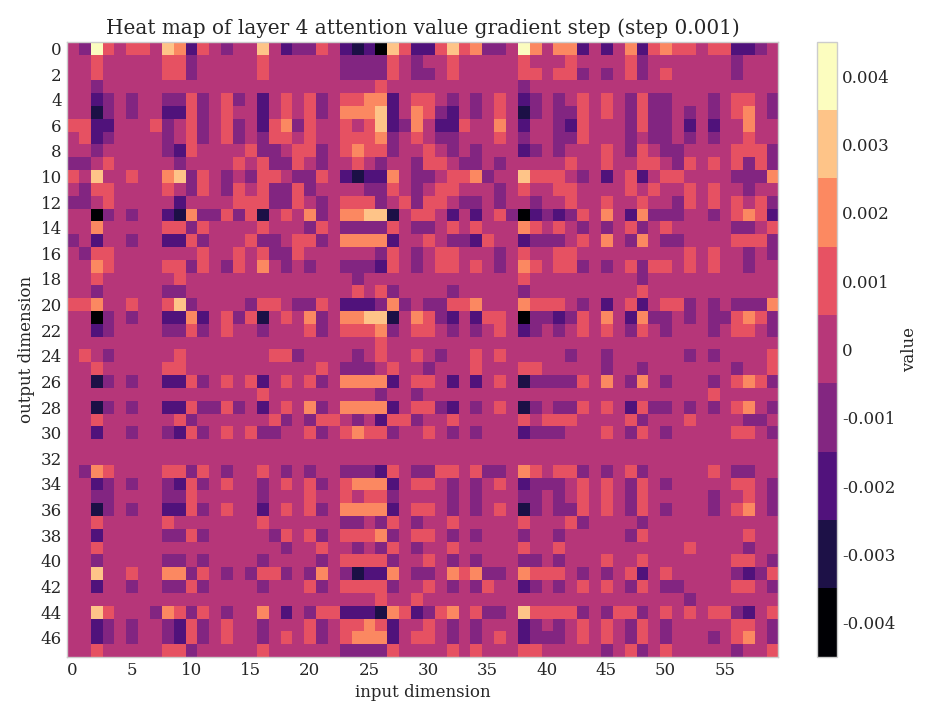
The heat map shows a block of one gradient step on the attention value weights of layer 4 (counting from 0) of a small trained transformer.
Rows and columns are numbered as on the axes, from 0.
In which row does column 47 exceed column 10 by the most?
0
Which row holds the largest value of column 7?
6
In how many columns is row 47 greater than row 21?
25
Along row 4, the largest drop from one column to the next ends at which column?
27
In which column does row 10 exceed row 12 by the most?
9
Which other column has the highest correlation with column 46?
22
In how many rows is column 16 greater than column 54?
12
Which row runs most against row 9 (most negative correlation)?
24
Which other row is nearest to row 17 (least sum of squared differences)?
33
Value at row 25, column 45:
-0.001
